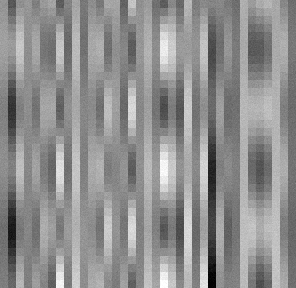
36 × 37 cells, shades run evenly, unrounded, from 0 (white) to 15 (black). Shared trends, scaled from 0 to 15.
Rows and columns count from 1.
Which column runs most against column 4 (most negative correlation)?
35
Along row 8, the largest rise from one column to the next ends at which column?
27
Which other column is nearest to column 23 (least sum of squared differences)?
29
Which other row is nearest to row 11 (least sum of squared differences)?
17
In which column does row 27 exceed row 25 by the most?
21
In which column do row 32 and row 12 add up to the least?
24
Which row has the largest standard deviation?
36
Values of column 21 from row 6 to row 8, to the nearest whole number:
1 1 2
